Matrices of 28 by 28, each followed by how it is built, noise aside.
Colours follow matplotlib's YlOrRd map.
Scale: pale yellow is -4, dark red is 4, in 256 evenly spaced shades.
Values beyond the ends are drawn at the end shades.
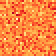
repeating rows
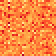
low rank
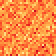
Hankel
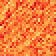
Hankel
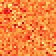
block diagonal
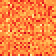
low rank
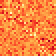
block diagonal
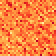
Toeplitz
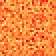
repeating rows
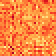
low rank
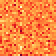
uneven columns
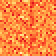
repeating rows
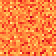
low rank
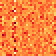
uneven columns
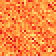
Toeplitz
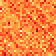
Toeplitz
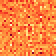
uneven columns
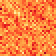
Toeplitz
